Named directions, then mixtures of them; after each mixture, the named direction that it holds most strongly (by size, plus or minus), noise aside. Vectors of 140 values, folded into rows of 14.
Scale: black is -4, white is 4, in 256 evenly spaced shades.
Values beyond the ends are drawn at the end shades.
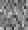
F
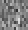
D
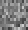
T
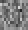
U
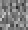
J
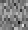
F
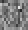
U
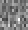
D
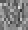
U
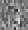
D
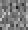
J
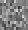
D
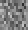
U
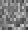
T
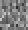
J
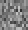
D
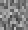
D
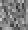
J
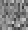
T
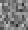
U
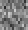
F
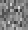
D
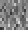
F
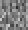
J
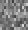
T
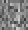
D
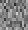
F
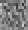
U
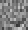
T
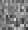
T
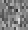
D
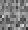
T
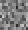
J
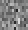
D
